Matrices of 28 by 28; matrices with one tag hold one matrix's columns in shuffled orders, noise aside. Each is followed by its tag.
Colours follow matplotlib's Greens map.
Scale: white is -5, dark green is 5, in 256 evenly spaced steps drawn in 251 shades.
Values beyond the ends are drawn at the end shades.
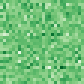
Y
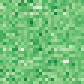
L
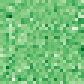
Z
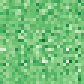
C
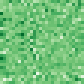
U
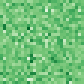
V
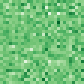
L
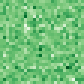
Z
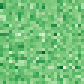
Y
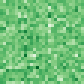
Z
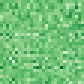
Y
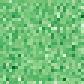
Z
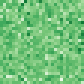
U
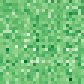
C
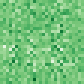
C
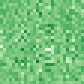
C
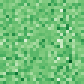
V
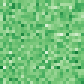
Y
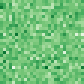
Y
